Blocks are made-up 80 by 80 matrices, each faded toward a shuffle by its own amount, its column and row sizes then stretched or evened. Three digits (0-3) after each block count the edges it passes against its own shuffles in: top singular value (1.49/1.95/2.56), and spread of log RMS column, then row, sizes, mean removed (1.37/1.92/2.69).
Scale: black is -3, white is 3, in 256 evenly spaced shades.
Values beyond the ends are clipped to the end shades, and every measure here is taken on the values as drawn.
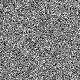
0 0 0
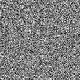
2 0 0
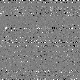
1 0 3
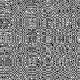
3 0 0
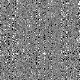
0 3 1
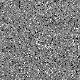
0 2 0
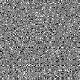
2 0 2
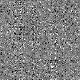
1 2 1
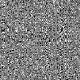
2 2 0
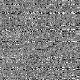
2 0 3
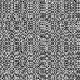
3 1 0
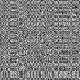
3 0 0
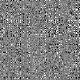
2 3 2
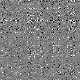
1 2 3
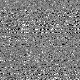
1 0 3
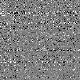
0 2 3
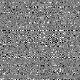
2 1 3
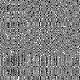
3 2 0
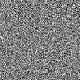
2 0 1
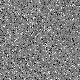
0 0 0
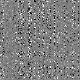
1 3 2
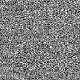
2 0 2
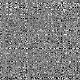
0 2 3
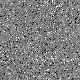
0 0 0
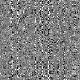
2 3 1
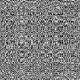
3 2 2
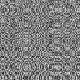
3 1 2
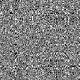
2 2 2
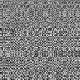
3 0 3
